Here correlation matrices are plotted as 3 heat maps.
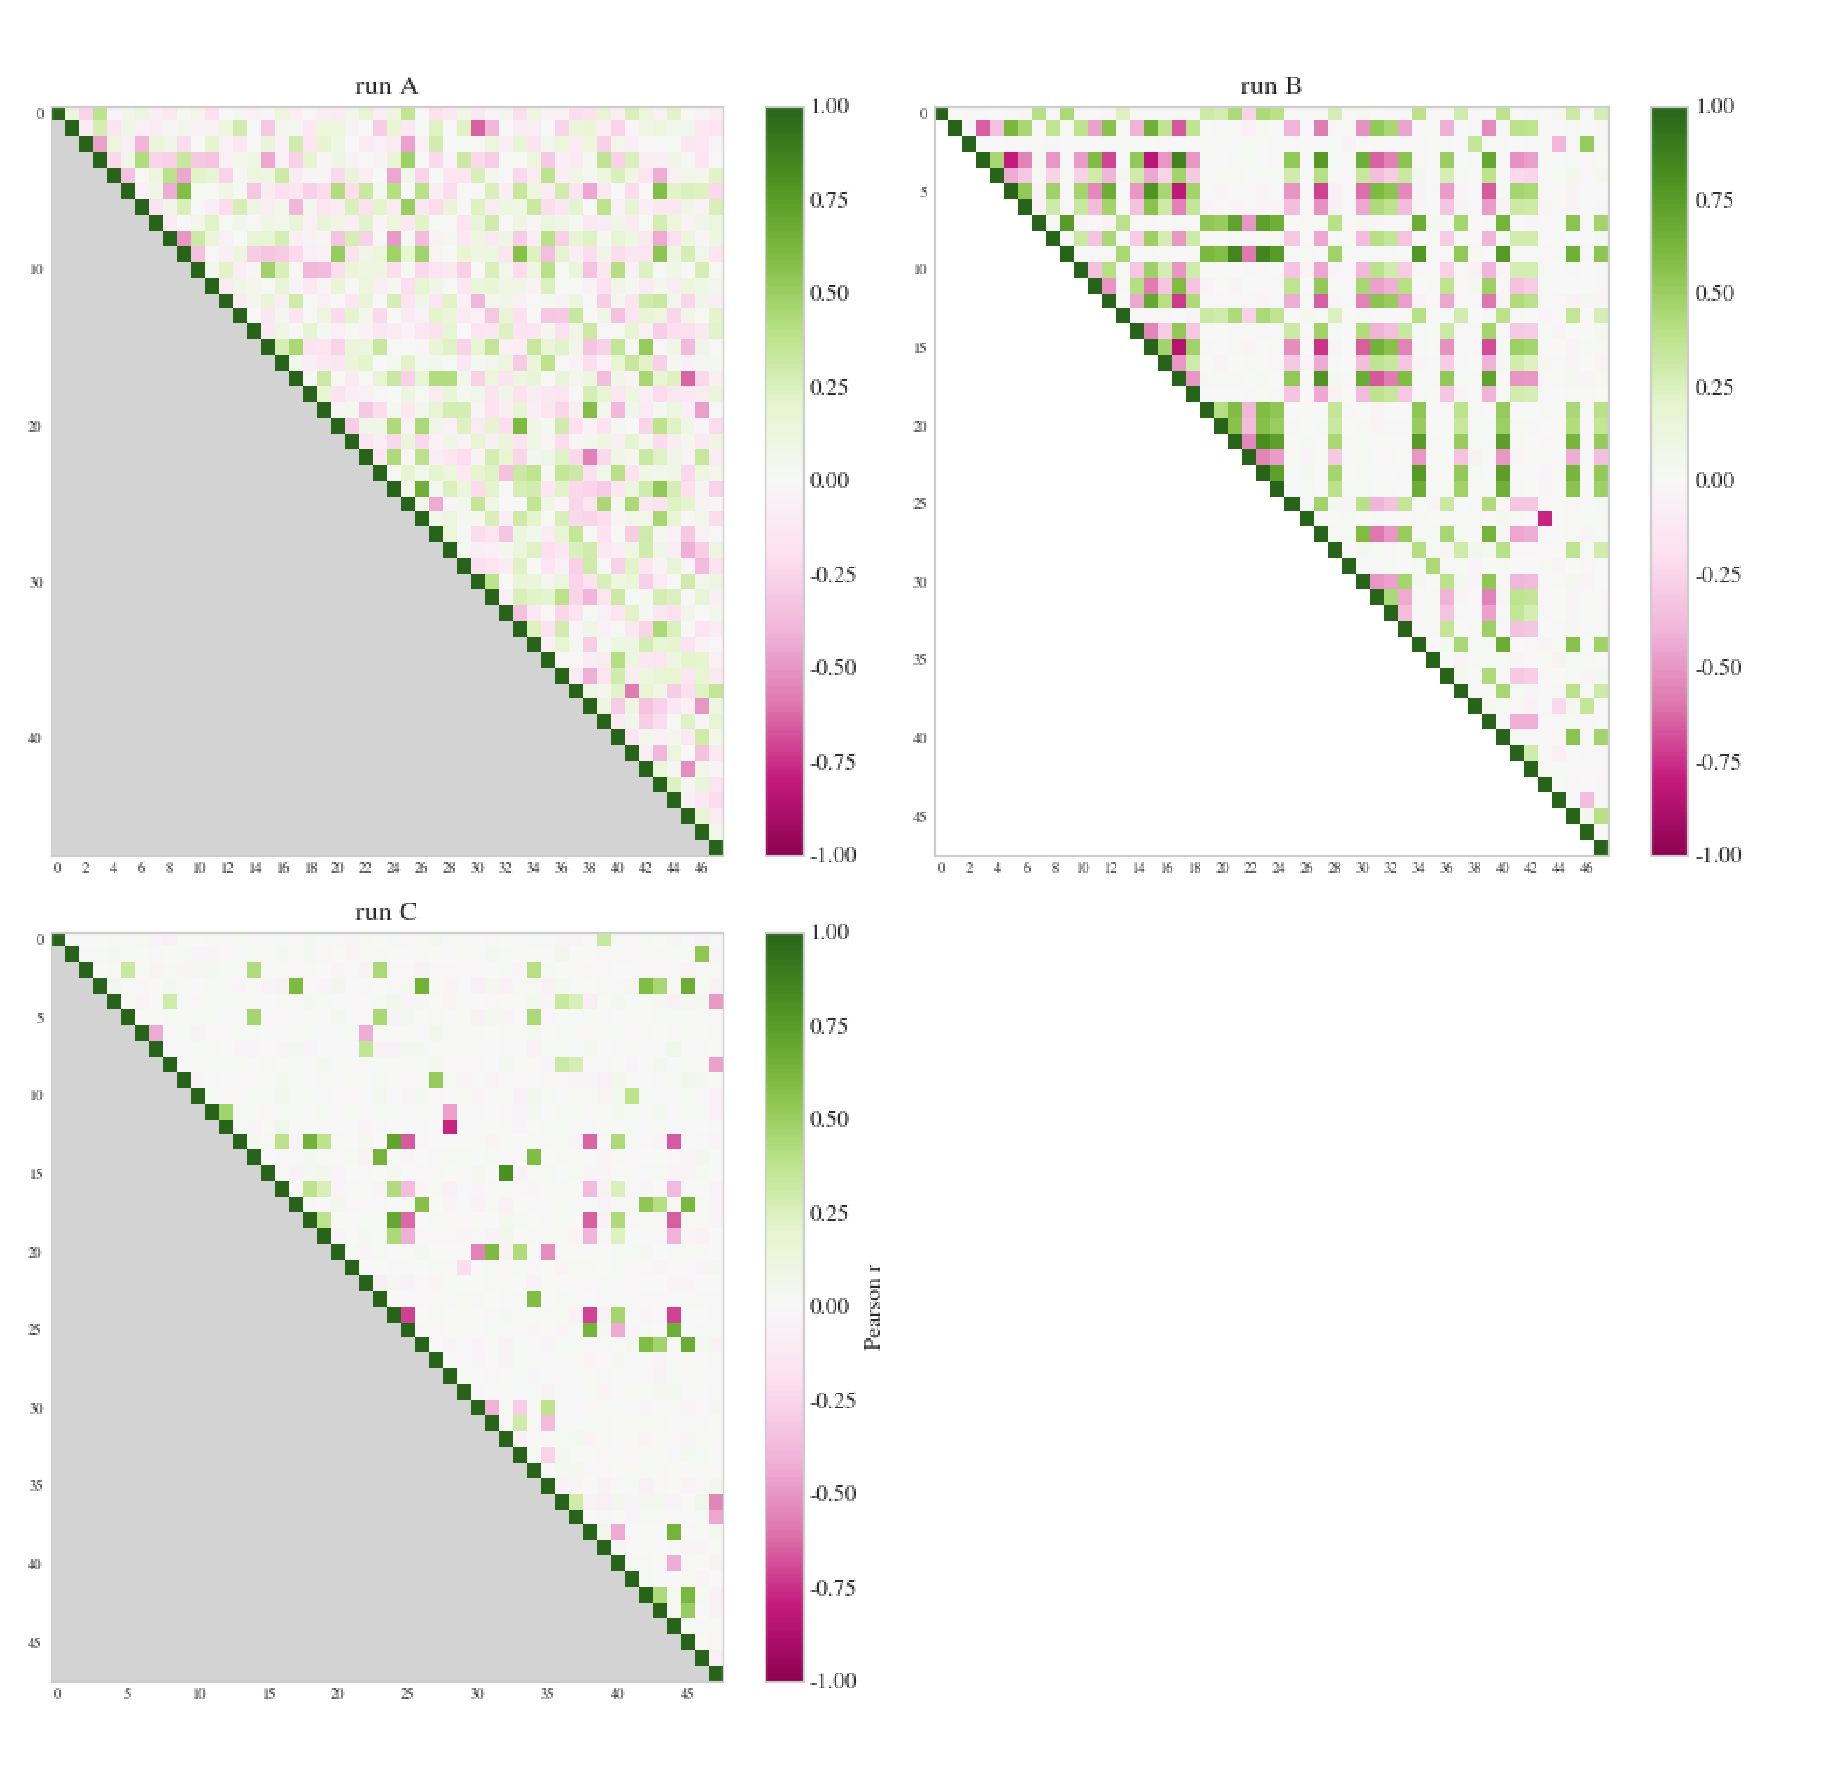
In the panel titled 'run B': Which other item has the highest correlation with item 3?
17
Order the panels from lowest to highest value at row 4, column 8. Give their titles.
run B, run C, run A
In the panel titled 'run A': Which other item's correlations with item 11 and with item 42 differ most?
45
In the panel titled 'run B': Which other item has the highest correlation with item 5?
15
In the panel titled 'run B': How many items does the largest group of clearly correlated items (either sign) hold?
24
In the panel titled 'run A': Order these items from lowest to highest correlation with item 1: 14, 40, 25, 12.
40, 25, 14, 12
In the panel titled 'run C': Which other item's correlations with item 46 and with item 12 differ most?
28
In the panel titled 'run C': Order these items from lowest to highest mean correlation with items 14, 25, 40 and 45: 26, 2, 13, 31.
13, 31, 2, 26
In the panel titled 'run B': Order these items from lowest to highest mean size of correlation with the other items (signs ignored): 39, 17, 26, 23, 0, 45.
26, 0, 45, 23, 39, 17
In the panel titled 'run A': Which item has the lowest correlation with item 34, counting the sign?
38
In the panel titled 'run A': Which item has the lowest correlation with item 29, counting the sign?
46
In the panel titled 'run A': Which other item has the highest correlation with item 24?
26
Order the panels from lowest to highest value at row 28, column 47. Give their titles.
run C, run A, run B
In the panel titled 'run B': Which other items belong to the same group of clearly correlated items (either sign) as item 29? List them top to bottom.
35
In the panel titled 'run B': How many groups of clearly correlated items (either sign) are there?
5
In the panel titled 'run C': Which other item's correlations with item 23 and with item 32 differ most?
15
